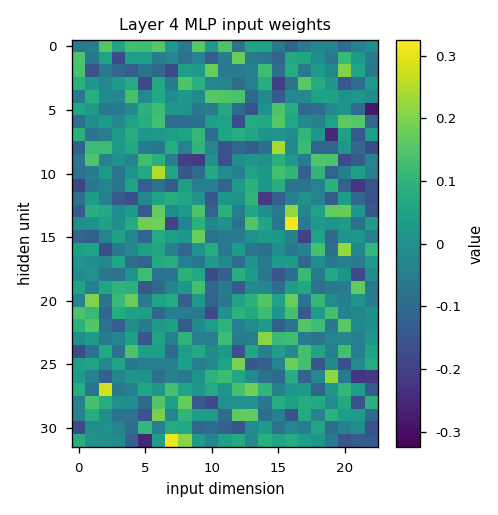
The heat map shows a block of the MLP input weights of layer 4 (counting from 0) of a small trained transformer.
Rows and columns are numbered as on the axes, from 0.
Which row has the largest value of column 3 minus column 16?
0
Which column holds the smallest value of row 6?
12
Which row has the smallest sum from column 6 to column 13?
9
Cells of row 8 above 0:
9
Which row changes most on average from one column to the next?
13
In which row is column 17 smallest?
15
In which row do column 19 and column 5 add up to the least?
31
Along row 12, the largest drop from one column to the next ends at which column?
14
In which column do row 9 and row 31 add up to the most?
7
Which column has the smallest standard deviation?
3
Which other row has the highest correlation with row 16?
22
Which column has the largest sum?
6
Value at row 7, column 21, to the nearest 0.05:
-0.15
